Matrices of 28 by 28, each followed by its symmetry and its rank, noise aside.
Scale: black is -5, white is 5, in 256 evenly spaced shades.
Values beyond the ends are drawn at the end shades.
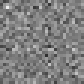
no symmetry, rank eight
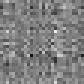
antisymmetric, rank four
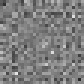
symmetric, rank six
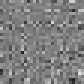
antisymmetric, rank four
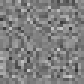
antisymmetric, rank six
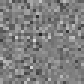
antisymmetric, rank eight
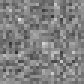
symmetric, rank four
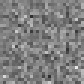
no symmetry, rank eight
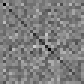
symmetric, rank six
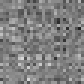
antisymmetric, rank four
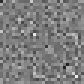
symmetric, rank eight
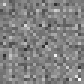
symmetric, rank six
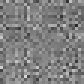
antisymmetric, rank four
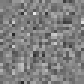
antisymmetric, rank four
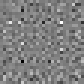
antisymmetric, rank four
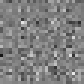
no symmetry, rank four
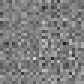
no symmetry, rank six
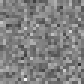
no symmetry, rank eight
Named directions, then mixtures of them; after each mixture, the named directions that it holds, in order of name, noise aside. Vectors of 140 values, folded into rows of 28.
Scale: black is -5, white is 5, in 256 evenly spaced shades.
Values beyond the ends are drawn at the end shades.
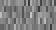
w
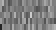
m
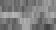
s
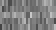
m, s.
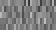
w.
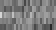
s, w.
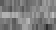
s.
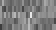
m, s, w.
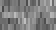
m, s, w.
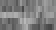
s.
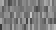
m.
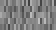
w.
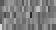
m, w.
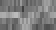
s.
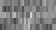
m, s, w.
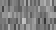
m, s, w.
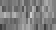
m, s, w.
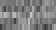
m, s, w.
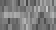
s, w.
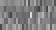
m, s, w.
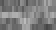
s.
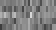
m, s, w.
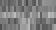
m, s.
